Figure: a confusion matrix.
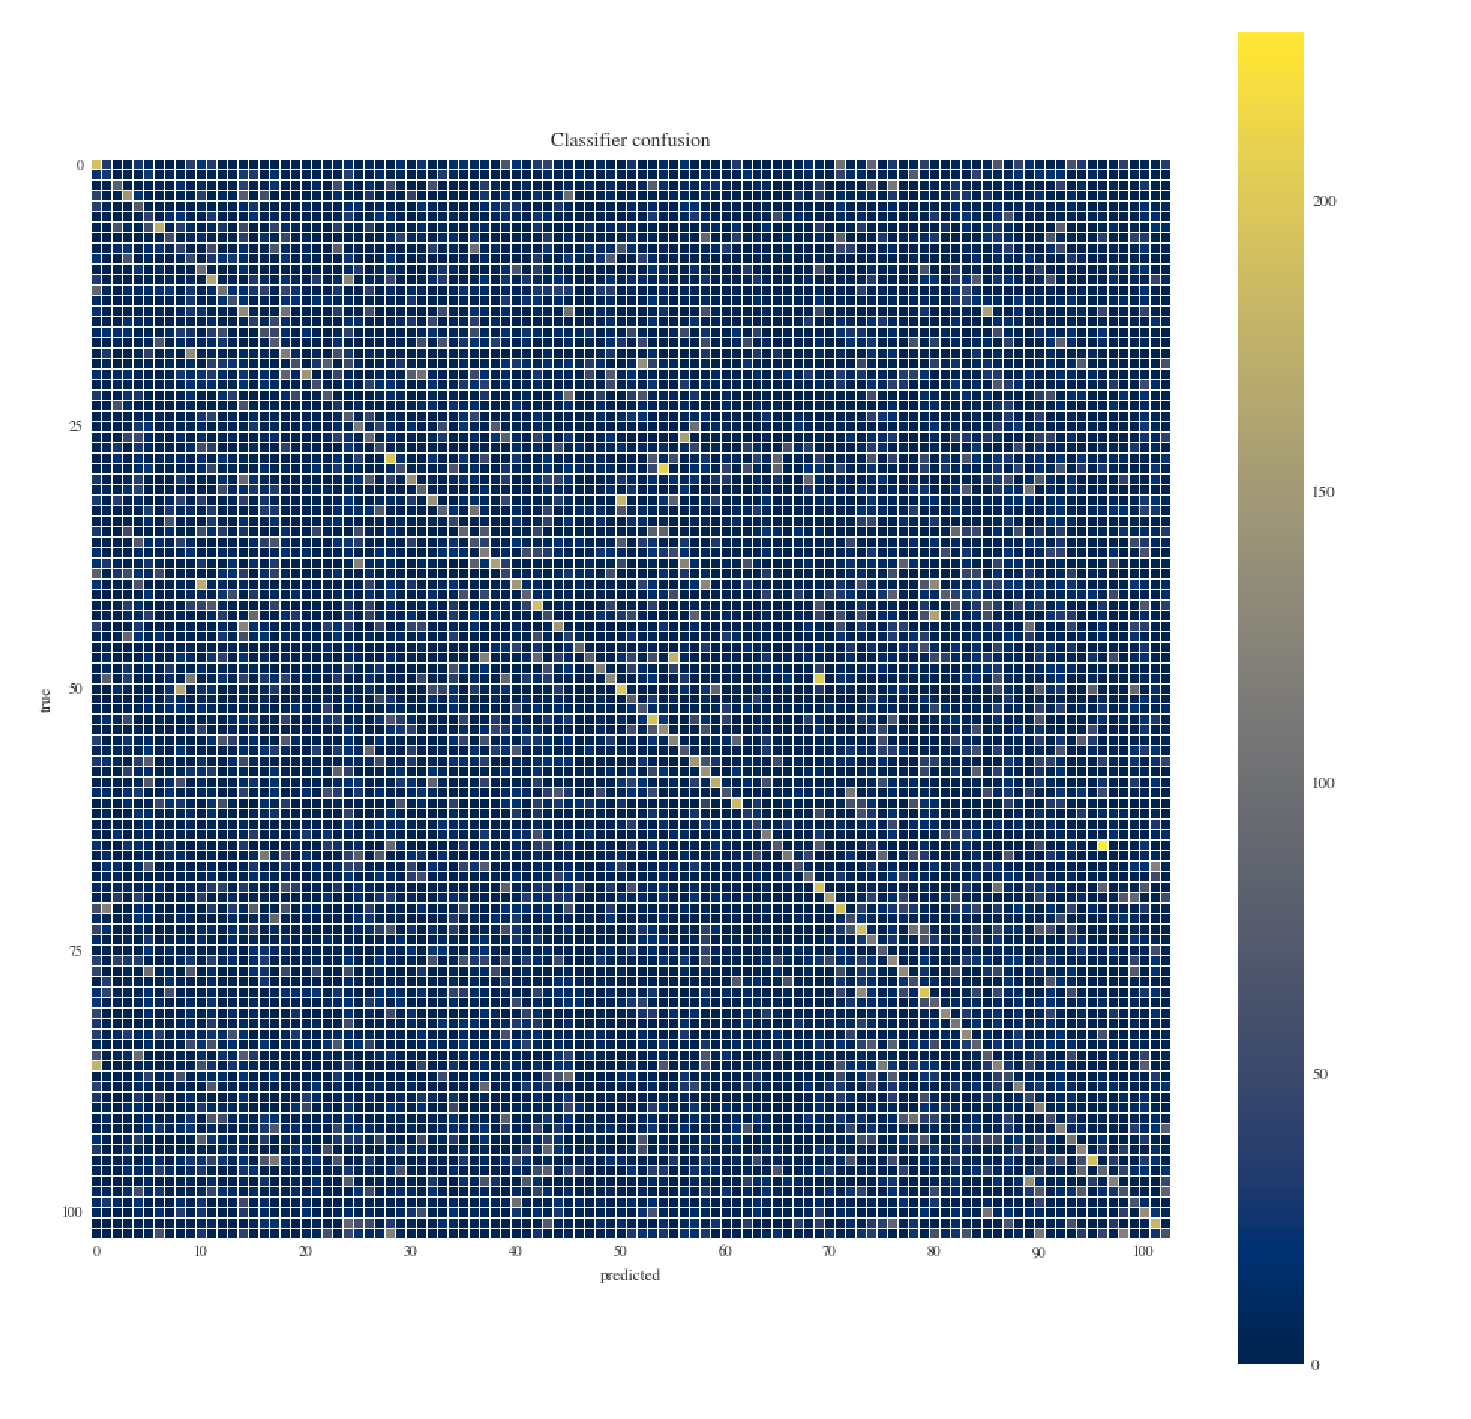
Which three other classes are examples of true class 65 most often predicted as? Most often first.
96, 28, 69
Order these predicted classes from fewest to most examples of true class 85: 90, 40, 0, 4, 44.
40, 44, 90, 0, 4
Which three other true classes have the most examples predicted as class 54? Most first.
29, 35, 86
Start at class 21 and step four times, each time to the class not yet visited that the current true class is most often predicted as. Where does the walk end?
1
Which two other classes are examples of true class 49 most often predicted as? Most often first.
69, 9
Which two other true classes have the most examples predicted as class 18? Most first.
14, 20
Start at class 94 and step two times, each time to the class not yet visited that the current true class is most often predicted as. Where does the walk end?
80
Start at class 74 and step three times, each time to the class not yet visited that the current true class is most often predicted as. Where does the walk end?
78
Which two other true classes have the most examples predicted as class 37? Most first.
47, 88
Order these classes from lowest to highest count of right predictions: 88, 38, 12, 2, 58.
2, 12, 88, 58, 38
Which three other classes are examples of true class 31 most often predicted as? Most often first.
89, 83, 12
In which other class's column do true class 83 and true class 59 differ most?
32
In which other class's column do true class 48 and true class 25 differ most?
57
